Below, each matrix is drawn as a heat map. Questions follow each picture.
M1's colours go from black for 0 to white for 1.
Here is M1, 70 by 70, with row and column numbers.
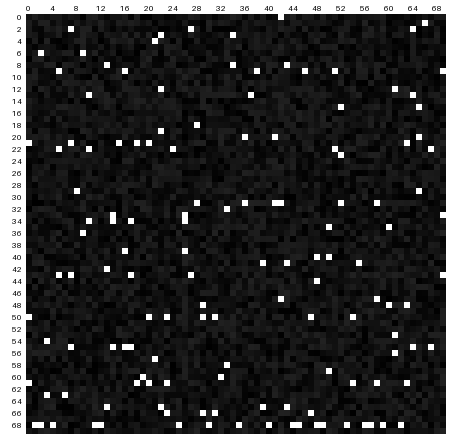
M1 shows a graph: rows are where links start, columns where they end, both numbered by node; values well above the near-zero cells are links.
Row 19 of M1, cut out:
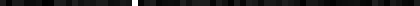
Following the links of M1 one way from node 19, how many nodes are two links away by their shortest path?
5
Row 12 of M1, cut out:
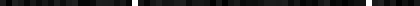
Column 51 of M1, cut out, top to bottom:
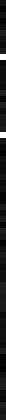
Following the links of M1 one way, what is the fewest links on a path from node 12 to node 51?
2
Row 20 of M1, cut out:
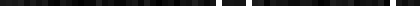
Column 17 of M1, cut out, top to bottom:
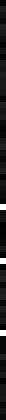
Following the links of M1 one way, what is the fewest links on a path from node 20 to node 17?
3
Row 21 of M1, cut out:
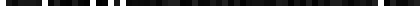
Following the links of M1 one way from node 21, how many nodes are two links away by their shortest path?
8
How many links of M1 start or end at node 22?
9
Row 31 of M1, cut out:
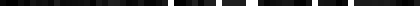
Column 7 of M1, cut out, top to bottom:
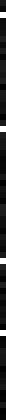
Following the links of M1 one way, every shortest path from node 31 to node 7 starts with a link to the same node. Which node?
node 41
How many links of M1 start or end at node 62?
1
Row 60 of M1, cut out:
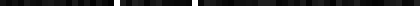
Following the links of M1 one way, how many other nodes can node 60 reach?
12
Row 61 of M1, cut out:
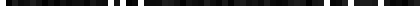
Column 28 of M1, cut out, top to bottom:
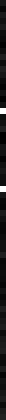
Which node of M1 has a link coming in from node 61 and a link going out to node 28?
node 18
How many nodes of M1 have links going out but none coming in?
1
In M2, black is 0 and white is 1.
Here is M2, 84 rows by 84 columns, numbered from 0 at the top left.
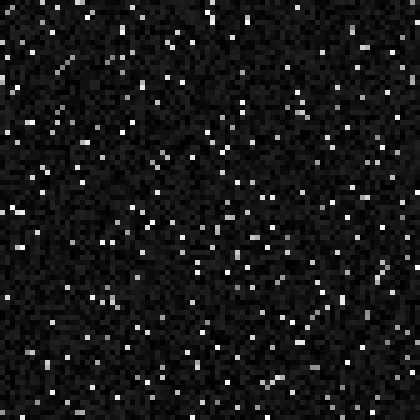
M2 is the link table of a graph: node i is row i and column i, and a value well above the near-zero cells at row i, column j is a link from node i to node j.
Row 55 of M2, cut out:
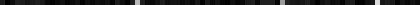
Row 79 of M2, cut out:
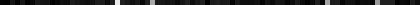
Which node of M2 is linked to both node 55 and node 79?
node 75
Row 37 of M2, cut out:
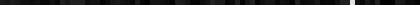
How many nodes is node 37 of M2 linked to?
1
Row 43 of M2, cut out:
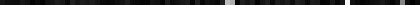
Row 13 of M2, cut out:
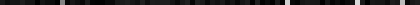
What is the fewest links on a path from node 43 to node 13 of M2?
2
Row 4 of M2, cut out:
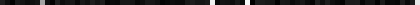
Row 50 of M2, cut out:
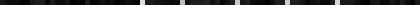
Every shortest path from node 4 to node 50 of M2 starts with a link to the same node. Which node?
node 42
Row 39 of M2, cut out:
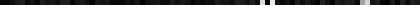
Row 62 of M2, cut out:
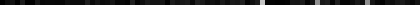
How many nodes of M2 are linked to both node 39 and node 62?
2
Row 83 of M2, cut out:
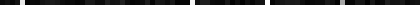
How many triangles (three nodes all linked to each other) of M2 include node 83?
0
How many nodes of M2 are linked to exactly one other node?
2
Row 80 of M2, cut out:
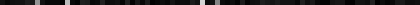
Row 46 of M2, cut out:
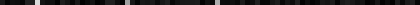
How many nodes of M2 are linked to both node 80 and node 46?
2
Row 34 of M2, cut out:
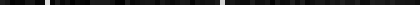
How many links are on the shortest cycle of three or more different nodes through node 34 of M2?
6
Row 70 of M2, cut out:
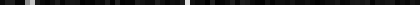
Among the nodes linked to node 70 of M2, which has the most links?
node 6
